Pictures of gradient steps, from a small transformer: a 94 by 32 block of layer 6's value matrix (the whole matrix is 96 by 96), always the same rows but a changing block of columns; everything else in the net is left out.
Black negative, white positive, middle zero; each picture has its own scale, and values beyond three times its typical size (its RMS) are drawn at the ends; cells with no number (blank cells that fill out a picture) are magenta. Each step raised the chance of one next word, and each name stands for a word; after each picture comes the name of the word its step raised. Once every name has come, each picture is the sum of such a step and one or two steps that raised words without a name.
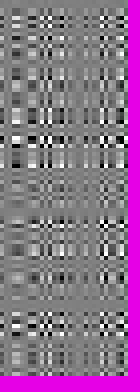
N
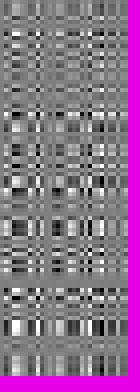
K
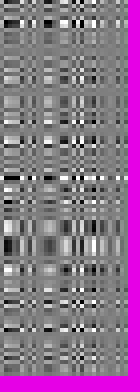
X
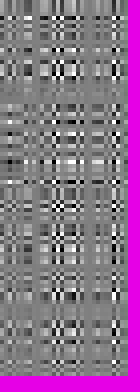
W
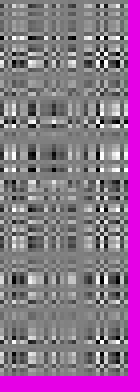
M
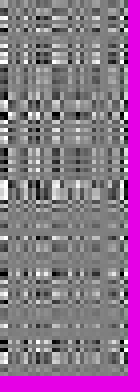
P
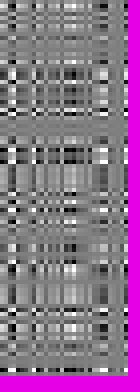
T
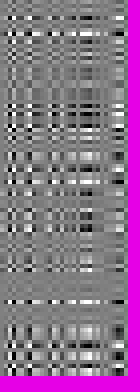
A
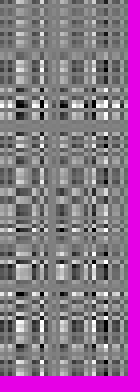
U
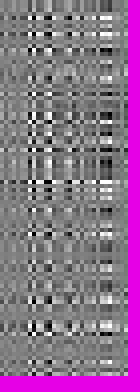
W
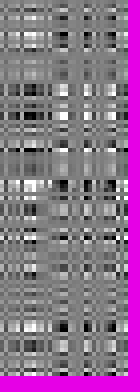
P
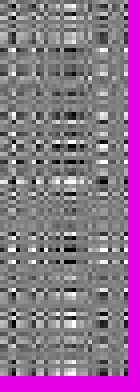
W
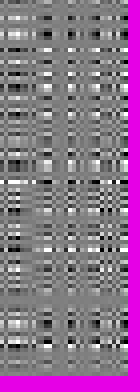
W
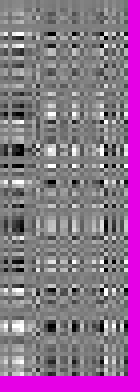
K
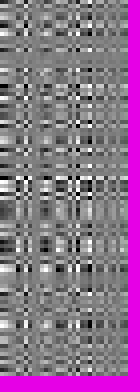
X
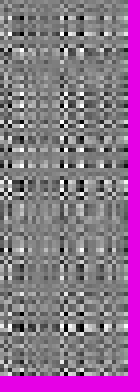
N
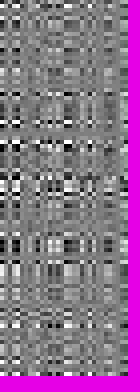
X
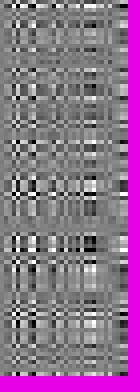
X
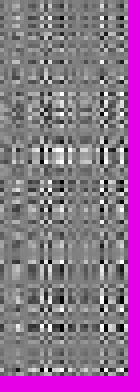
T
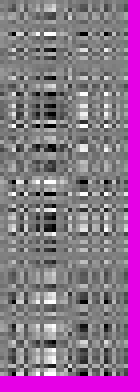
A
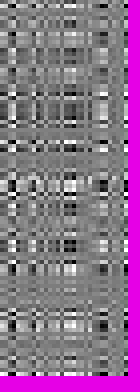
X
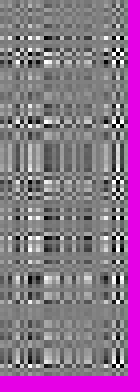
M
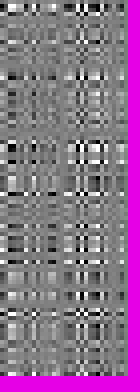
T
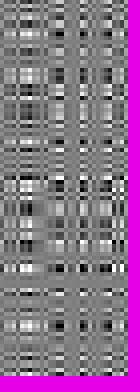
X
